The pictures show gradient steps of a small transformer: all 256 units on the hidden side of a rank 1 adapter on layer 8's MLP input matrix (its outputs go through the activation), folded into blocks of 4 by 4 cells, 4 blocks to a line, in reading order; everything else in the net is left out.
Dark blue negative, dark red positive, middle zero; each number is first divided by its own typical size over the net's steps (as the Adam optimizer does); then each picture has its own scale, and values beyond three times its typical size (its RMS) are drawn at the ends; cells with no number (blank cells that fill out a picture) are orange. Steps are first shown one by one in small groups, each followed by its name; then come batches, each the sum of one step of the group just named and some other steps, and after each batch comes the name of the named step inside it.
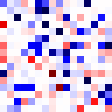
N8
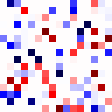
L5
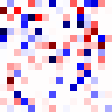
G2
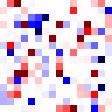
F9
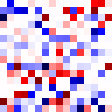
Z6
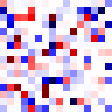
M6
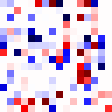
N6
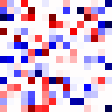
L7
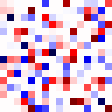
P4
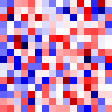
P4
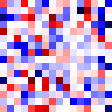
L7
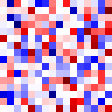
P4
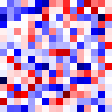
Z6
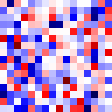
M6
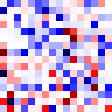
N8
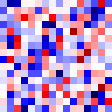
M6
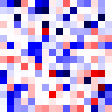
N8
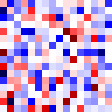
L7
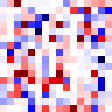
F9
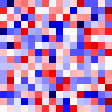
G2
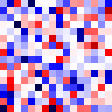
L5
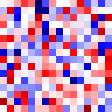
N8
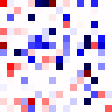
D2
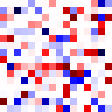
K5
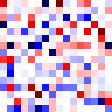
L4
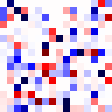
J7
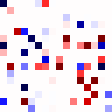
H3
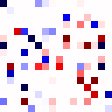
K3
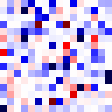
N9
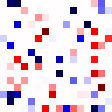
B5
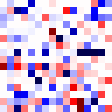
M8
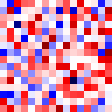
K5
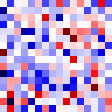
L4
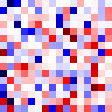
B5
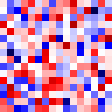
J7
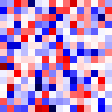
M8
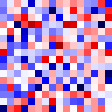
N9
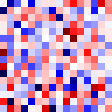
B5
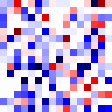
H3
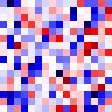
B5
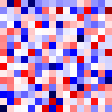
N9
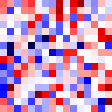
L4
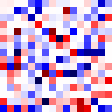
M8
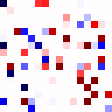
H3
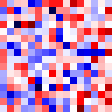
M8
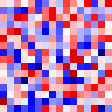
K5
